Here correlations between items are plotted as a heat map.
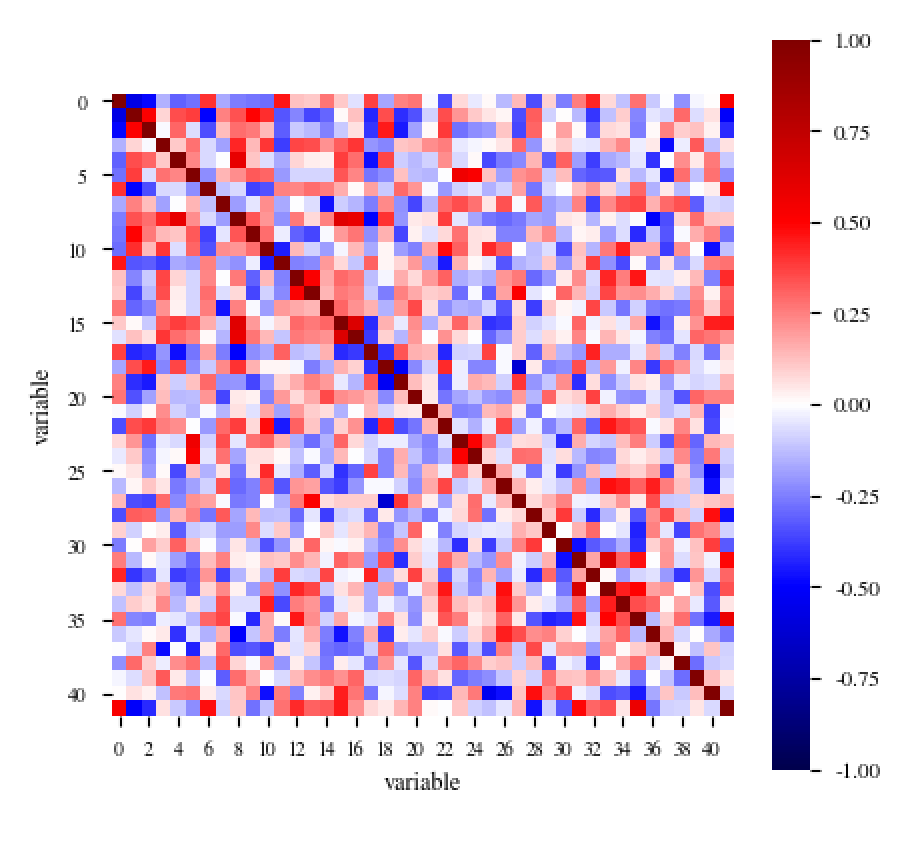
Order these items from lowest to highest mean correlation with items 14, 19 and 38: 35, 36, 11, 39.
36, 39, 11, 35
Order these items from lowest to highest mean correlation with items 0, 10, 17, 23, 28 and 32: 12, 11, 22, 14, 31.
22, 12, 14, 31, 11
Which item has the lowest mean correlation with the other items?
17
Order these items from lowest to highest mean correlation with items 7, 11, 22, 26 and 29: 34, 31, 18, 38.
38, 18, 34, 31
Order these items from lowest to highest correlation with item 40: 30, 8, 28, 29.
8, 29, 30, 28
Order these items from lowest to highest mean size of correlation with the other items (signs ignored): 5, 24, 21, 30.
21, 24, 30, 5
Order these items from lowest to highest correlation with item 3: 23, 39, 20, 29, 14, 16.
23, 29, 20, 14, 39, 16
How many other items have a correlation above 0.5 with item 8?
3
